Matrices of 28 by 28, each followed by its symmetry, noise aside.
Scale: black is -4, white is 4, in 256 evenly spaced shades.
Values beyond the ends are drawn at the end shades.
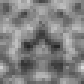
mirrored left to right.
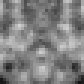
mirrored left to right.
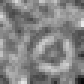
symmetric.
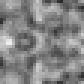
mirrored top to bottom.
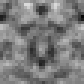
mirrored left to right.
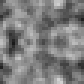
mirrored top to bottom.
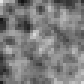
symmetric.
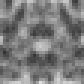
mirrored left to right.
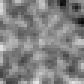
symmetric across the other diagonal.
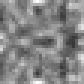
mirrored top to bottom.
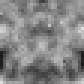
mirrored left to right.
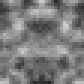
mirrored left to right.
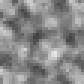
symmetric.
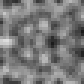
mirrored top to bottom.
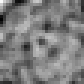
symmetric.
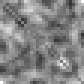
symmetric.
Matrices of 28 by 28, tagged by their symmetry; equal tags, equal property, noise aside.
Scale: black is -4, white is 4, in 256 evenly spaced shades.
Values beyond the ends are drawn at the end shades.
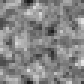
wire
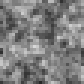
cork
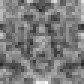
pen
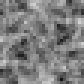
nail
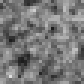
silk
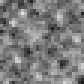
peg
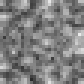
wire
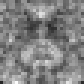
pen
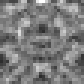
pen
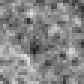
silk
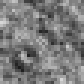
silk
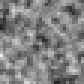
silk
